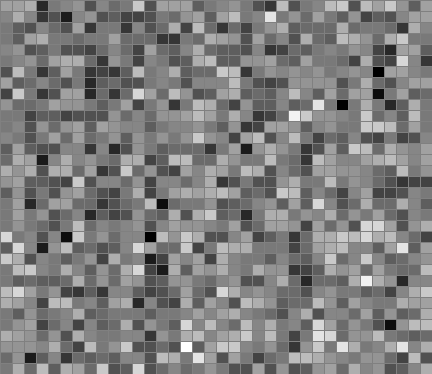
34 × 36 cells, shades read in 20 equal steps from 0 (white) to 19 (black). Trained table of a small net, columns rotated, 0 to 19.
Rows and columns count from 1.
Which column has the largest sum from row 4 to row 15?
8
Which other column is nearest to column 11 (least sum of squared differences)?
5
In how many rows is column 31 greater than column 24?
9
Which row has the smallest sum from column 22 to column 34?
32
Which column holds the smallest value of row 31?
27
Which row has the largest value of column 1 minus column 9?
34
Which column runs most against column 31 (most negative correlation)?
22
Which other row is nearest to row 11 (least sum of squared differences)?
33
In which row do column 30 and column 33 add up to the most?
6
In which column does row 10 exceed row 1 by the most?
29
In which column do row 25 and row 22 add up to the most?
13
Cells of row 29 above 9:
20
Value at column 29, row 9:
11
